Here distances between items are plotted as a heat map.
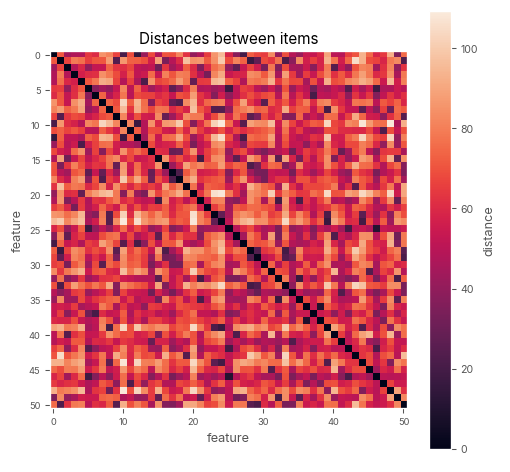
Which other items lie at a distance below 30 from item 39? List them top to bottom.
8, 23, 24, 44
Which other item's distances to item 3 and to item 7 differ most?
18
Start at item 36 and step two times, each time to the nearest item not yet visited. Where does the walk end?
47
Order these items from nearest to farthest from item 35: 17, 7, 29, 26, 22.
26, 22, 17, 7, 29
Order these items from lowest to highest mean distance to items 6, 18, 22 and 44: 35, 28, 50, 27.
50, 35, 28, 27
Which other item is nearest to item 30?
7
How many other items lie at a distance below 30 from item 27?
3
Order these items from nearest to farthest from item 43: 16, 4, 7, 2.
2, 7, 4, 16
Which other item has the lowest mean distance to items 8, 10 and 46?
25
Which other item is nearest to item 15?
21
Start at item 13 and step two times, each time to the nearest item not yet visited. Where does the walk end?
20
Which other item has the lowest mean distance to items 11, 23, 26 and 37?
6
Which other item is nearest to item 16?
28
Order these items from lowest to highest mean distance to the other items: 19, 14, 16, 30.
14, 30, 16, 19
